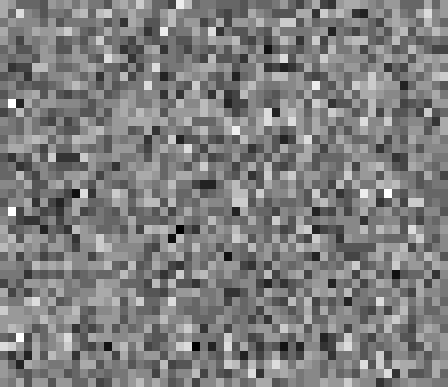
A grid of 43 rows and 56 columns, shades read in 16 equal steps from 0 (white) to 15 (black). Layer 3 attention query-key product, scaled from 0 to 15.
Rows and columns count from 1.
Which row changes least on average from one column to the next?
36
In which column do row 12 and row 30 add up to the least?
2
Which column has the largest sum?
42
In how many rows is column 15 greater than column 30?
15
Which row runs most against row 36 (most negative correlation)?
31
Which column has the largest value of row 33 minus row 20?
37
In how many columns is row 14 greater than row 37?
21
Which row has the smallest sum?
14
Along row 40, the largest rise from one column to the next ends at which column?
49
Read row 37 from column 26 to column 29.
12 7 7 11
